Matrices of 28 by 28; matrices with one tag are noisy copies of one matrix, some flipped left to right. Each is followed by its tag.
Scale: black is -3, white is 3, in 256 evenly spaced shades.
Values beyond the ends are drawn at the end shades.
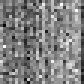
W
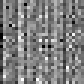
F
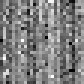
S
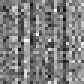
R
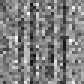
R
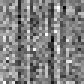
R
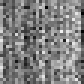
W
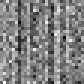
R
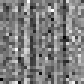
R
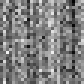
S
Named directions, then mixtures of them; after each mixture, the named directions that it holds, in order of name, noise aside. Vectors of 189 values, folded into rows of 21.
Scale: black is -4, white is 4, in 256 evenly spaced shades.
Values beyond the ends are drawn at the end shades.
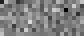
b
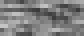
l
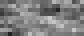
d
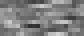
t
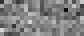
b, d.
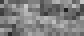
b, d.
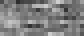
b, l, t.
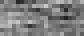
b, l, t.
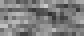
l.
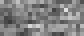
b, t.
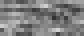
l.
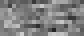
t.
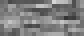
d, l, t.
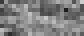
b, d.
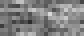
b, l.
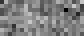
b, d.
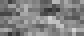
d.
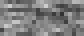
l.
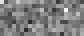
b, t.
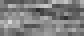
d, l, t.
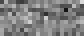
b, d, l.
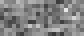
b, t.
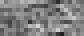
b, t.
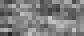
d.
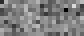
b, d, t.
